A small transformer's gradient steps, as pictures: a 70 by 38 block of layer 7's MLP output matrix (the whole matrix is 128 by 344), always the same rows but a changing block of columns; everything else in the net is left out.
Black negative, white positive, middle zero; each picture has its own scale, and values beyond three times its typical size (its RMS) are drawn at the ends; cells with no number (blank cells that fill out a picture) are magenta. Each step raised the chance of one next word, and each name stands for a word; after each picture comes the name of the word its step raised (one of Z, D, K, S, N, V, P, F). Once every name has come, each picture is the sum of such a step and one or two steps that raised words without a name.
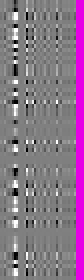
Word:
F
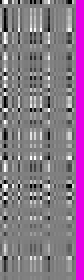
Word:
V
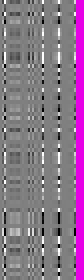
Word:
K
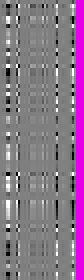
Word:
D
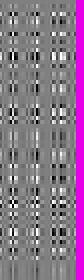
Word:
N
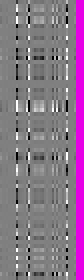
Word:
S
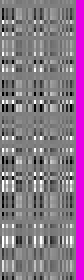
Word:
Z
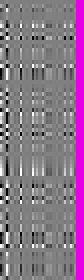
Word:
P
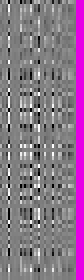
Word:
V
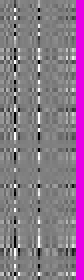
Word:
S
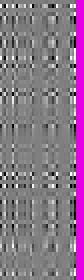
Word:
D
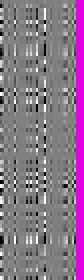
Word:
Z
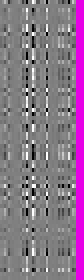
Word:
V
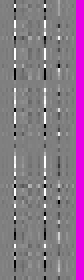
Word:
P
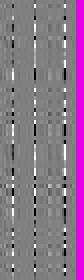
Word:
P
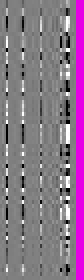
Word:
N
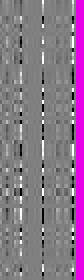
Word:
F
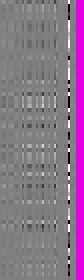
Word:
V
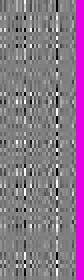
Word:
F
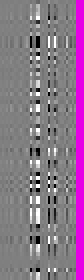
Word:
Z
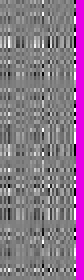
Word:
K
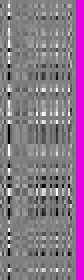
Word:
N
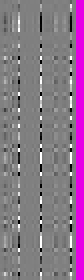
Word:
S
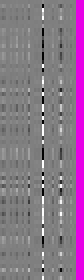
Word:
Z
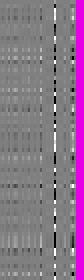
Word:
S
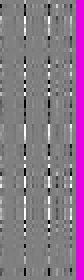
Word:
D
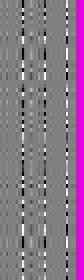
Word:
K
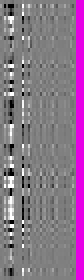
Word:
D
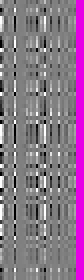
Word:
N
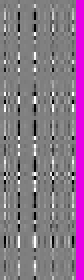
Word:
Z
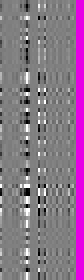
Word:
F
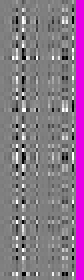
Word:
S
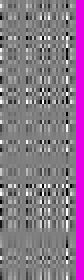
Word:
F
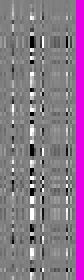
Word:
Z
